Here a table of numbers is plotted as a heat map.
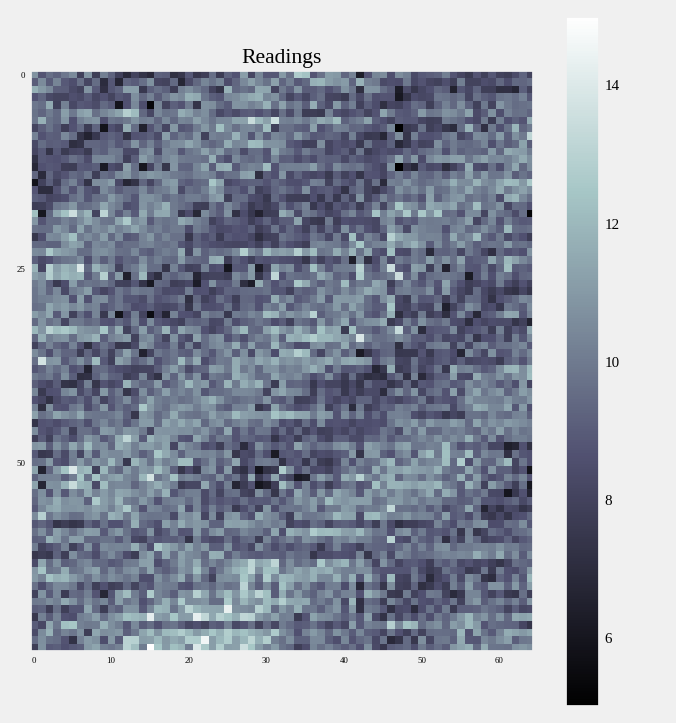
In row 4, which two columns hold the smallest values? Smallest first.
15, 11
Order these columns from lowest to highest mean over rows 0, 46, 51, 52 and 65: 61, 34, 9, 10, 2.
61, 34, 2, 10, 9
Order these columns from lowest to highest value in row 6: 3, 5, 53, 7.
5, 3, 53, 7
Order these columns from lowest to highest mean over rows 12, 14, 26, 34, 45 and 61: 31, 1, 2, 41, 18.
41, 1, 2, 31, 18
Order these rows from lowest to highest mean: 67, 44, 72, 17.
17, 67, 44, 72
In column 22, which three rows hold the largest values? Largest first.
73, 70, 74
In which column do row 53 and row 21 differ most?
0
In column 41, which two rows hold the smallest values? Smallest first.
24, 43
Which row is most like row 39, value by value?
8
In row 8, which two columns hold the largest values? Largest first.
64, 26
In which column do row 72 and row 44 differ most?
55
